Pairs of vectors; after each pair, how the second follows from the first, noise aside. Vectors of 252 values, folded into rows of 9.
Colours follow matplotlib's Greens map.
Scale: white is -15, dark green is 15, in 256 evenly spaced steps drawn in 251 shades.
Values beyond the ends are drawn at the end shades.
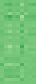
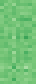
reversed, negated.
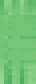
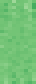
reversed, negated, partly zeroed.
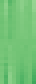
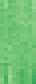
copied.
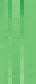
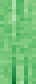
reversed, scaled up.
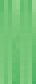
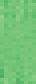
reversed, negated, partly zeroed.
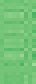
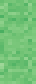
wrapped around, negated.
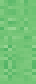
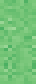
copied.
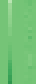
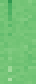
negated, partly zeroed.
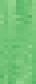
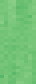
shrunk.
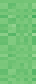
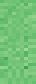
wrapped around, negated.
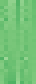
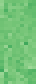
wrapped around, negated.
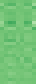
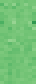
negated, partly zeroed.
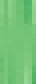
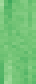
reversed, negated.
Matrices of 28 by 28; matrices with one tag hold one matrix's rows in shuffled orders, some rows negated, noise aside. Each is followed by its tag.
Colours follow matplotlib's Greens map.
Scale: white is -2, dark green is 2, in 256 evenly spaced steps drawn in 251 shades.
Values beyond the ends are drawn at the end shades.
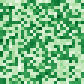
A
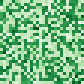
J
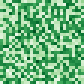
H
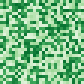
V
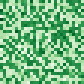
H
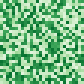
J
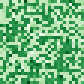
V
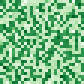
H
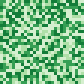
J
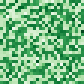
V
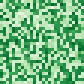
J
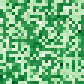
V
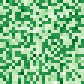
J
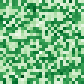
V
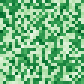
H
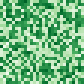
J
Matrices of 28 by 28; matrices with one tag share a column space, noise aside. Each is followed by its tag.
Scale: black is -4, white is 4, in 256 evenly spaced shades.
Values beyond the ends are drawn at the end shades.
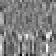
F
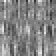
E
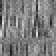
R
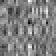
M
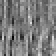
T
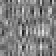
M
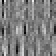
E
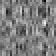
M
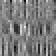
E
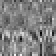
F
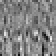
F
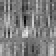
R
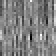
T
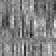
R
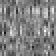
M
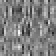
M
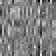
M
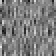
M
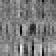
E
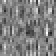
M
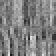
T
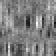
R
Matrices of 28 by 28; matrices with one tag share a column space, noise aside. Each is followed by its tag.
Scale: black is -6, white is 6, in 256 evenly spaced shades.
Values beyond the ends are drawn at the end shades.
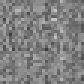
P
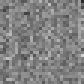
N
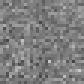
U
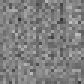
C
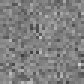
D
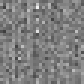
C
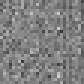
D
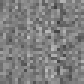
C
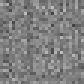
D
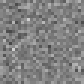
C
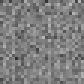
N
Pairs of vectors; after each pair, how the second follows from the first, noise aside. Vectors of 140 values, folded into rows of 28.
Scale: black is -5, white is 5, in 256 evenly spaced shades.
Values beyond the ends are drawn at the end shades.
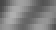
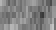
reversed, negated, partly zeroed.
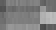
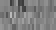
wrapped around, negated, partly zeroed.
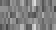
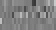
reversed, negated, partly zeroed.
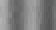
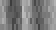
wrapped around.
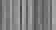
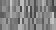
sign-scrambled.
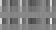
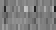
reversed, negated, partly zeroed.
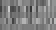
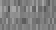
negated, shrunk.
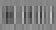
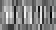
negated, scaled up.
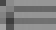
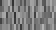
shuffled.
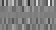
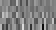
wrapped around, negated.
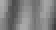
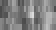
wrapped around, negated.
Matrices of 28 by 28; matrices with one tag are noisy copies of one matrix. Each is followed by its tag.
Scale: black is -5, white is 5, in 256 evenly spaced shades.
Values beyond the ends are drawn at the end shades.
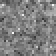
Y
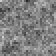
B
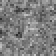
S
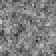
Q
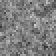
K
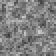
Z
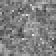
S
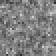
Y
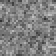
Y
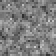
Q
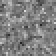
Z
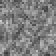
Q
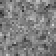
K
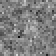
S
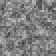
Z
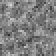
Z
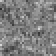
B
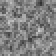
Z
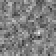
Z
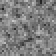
Z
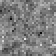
B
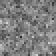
Q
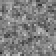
Z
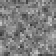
Q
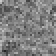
B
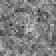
S
